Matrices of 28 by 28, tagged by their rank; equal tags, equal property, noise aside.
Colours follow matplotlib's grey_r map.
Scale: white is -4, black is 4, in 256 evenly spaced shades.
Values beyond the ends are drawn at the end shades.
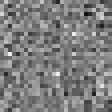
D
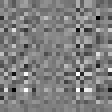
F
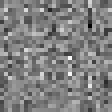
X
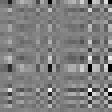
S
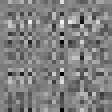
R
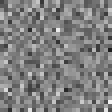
D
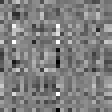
R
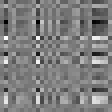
S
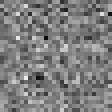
D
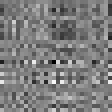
R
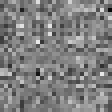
D
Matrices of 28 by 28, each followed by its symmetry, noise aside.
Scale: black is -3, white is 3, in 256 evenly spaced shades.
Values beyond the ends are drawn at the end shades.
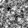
symmetric.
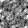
same after a half turn.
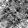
symmetric across the other diagonal.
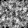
same after a half turn.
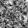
symmetric across the other diagonal.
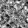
antisymmetric.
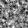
antisymmetric.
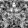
mirrored left to right.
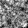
symmetric.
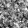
antisymmetric.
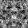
mirrored left to right.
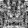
mirrored left to right.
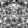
mirrored left to right.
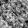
symmetric across the other diagonal.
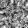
symmetric.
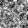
symmetric across the other diagonal.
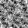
same after a half turn.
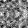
mirrored top to bottom.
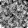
symmetric across the other diagonal.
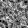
symmetric across the other diagonal.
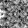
mirrored top to bottom.
